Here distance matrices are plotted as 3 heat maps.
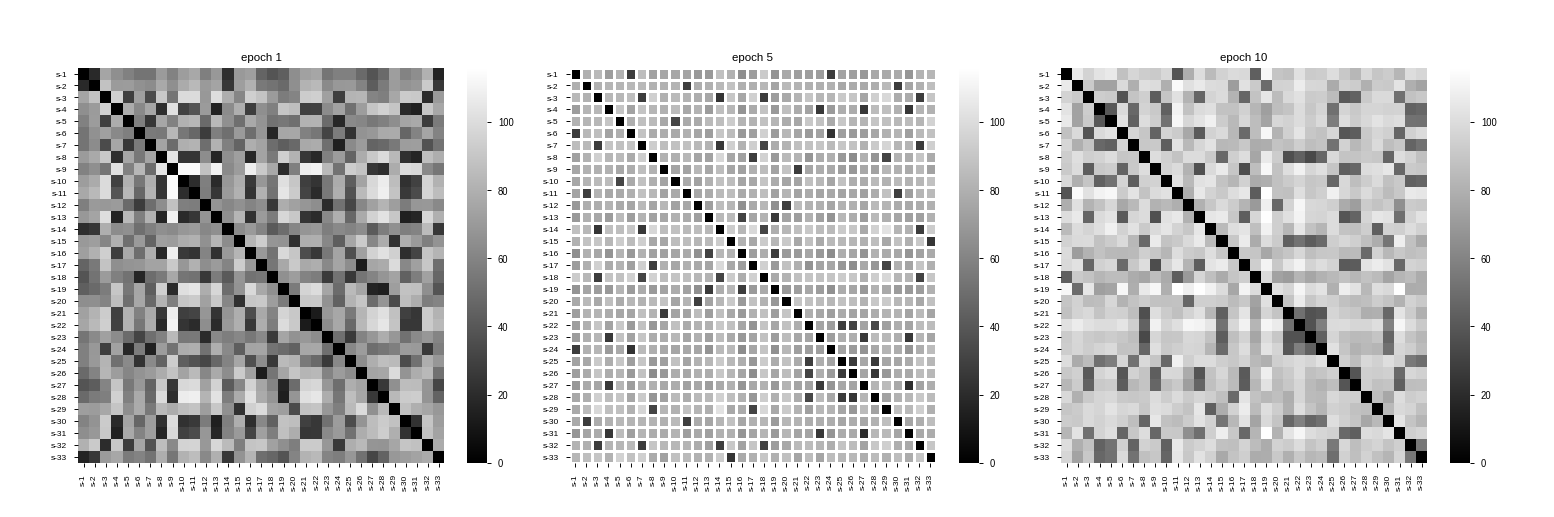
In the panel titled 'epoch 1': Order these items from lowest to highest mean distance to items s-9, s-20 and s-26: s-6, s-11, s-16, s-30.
s-6, s-30, s-16, s-11
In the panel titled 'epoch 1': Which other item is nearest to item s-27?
s-19
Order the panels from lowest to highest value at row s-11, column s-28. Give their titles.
epoch 5, epoch 10, epoch 1
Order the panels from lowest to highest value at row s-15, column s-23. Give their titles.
epoch 10, epoch 1, epoch 5
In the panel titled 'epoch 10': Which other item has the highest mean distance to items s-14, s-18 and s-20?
s-19
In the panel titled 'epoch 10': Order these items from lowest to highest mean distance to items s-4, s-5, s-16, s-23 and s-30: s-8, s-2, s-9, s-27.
s-8, s-2, s-27, s-9
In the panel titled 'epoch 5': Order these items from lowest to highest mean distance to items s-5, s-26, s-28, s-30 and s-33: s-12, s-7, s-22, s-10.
s-22, s-10, s-12, s-7
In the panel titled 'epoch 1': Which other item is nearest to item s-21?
s-22
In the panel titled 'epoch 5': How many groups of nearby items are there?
11
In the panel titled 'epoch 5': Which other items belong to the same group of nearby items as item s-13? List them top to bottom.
s-16, s-19
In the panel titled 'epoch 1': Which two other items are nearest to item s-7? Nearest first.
s-24, s-5
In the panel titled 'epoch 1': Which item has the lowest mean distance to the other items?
s-18
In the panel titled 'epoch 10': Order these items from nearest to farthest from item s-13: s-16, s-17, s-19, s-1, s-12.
s-17, s-12, s-16, s-1, s-19
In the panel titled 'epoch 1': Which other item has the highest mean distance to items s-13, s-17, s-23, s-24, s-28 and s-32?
s-29
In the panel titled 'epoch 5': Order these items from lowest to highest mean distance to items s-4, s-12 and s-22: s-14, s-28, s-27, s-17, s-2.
s-27, s-28, s-17, s-2, s-14
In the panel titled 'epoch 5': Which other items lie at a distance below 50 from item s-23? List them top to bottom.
s-4, s-27, s-31
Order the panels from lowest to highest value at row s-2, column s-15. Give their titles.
epoch 1, epoch 5, epoch 10
